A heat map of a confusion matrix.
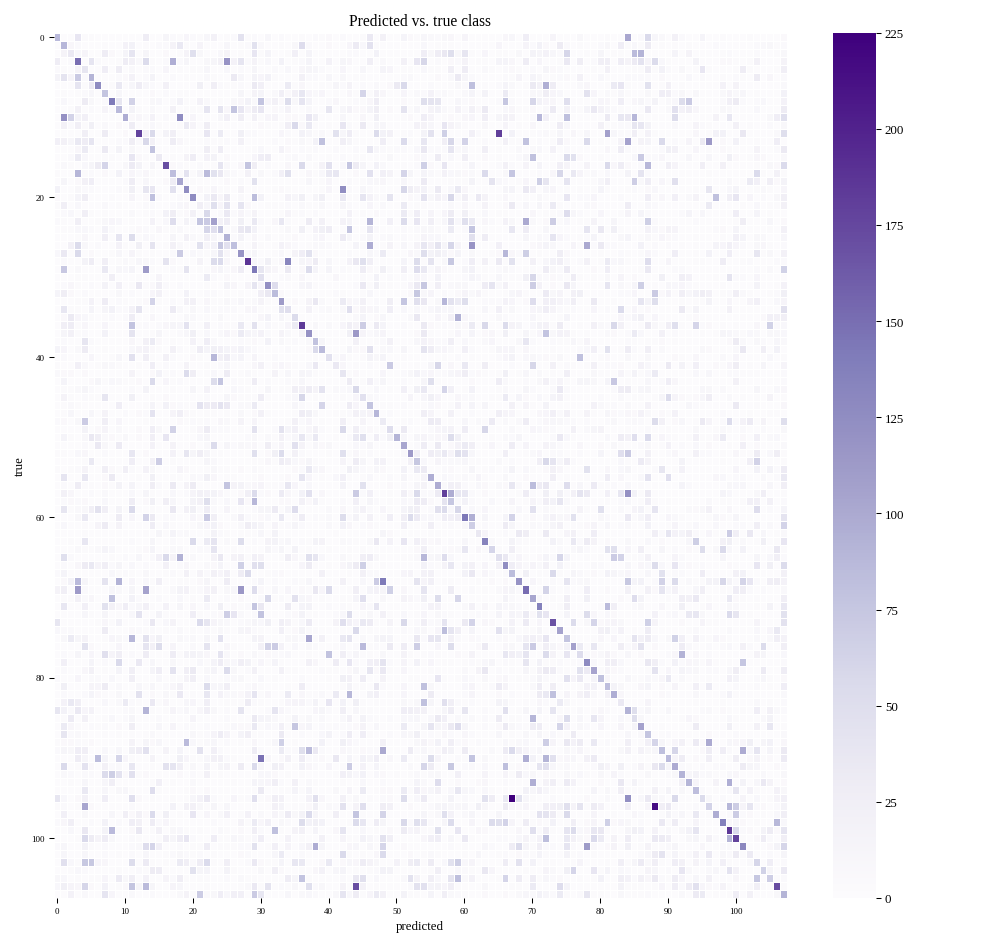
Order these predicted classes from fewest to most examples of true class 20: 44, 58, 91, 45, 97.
44, 91, 45, 58, 97
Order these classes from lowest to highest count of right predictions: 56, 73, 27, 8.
56, 27, 8, 73
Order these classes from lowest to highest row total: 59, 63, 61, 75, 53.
61, 53, 63, 59, 75
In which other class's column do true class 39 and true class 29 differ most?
13
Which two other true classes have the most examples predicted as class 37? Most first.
75, 89
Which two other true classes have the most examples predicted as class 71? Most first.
10, 18
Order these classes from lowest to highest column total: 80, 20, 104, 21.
104, 80, 21, 20
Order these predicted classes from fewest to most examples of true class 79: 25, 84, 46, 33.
84, 33, 46, 25
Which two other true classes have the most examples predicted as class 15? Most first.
53, 76
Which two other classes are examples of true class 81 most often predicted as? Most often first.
54, 22
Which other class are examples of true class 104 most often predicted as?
76
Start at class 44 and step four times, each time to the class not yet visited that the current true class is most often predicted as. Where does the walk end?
96
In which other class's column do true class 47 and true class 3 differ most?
25
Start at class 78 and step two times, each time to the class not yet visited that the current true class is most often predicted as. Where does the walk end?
38
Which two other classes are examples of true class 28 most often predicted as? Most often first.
34, 58
